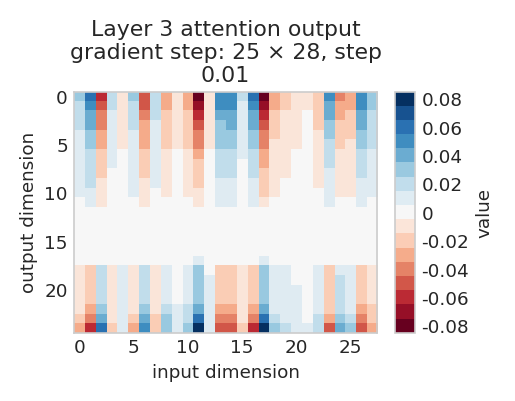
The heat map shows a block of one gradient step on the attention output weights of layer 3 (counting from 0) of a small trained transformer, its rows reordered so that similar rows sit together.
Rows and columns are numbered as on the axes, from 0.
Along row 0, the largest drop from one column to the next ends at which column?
17
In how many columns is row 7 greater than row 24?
12
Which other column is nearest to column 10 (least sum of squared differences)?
8
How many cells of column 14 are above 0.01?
9
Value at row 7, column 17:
-0.03
